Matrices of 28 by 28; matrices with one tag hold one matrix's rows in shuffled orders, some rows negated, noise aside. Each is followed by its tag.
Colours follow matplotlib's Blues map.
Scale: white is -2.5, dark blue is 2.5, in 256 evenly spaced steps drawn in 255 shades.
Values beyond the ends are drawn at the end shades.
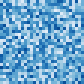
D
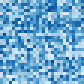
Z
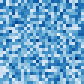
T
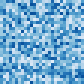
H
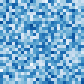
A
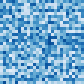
Z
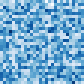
Z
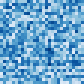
Z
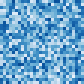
T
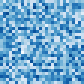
H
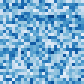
Z
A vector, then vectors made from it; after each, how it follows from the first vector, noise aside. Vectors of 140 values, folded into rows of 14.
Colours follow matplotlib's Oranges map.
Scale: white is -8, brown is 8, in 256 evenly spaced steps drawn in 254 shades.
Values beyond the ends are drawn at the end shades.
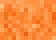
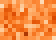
scaled up.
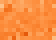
partly zeroed.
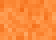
negated, shrunk.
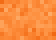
reversed, negated, shrunk.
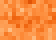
wrapped around, negated.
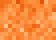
negated.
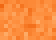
negated, shrunk.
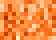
scaled up.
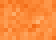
negated, shrunk.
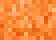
wrapped around, negated.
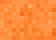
reversed, negated, shrunk.
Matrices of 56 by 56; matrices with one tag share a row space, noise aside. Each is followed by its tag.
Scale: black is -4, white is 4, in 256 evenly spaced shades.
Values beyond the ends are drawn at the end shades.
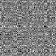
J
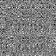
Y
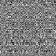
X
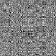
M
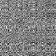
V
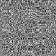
M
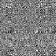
X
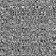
Y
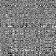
X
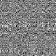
V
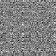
Y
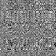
X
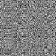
J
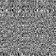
Y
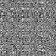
Y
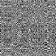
J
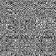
X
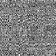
V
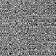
V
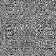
X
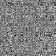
X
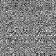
X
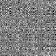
V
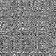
Y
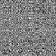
M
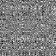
Y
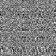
Y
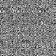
Y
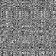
Y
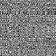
V
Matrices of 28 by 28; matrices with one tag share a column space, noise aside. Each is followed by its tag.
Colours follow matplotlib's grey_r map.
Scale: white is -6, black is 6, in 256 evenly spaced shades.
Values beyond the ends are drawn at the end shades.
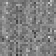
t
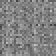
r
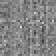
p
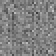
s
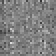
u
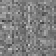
p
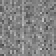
p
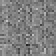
r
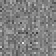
u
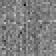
p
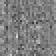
p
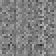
r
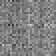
r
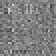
s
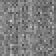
p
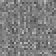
u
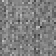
p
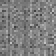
r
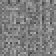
u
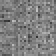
p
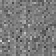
t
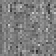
s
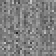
u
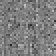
r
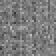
p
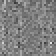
u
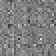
r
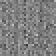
r
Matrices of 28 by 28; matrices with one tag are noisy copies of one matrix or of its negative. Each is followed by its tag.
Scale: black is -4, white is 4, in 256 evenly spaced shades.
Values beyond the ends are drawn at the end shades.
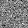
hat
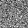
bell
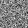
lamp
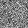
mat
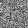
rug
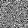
hat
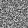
hat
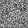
bell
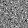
mat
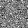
hat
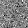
mat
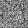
bell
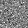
mat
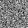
lamp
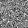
rug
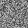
hat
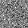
mat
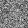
bell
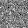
rug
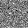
rug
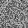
hat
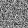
hat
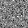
lamp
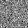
mat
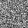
rug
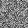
hat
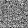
bell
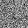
lamp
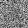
bell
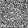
bell
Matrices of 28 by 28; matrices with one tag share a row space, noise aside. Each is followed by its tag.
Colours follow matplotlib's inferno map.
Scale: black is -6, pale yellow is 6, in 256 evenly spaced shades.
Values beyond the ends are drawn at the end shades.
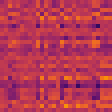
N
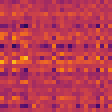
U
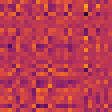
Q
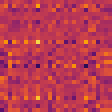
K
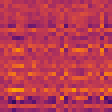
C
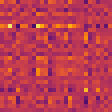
Q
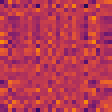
K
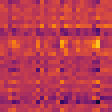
N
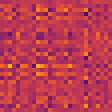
Q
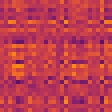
C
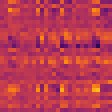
N
